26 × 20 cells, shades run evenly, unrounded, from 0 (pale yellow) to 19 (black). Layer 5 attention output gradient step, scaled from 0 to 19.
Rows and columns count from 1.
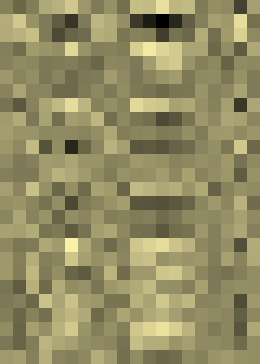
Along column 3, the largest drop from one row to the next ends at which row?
14
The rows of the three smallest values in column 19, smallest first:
2, 3, 11
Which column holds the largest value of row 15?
6
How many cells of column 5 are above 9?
8
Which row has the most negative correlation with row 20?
9
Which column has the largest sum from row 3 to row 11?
5
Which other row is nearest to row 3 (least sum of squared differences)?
17
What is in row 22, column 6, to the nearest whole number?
4
